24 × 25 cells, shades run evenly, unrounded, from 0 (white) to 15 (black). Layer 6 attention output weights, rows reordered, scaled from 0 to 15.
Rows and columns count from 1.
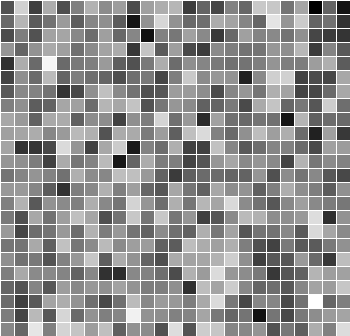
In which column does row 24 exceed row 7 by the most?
20
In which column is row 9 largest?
21
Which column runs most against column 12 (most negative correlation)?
25
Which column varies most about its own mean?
23
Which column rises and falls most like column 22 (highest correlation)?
12
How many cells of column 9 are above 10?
4
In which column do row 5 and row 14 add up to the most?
5
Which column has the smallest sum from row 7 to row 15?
8
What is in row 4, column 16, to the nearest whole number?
7
